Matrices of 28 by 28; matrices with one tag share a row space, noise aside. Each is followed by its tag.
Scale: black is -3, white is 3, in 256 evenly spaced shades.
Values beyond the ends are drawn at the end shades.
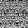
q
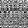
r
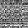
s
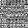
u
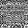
u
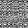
r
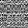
u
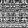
q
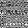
u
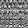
r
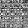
s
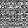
q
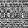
s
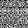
r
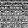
s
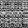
s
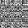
s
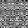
q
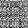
r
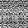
r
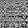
q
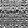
q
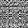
r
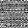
u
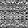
q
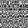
r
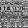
s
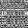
u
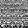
s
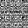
s
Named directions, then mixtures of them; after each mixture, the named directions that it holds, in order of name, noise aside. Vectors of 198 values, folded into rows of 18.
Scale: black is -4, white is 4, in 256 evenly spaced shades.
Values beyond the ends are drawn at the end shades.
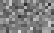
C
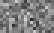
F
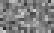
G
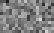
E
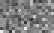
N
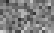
E, G, N.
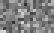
G, N.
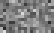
G.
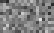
E.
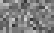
F.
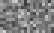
F, G.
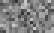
F, G.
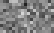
E, F, G.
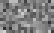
G.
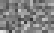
G, N.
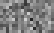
C, F.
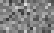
C, G.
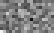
F, G, N.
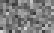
E, N.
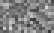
F, G.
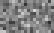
G.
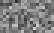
F.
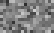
E, G.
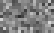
C, G.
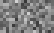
F.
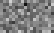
C, G.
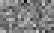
E, F, G.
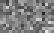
C, E.
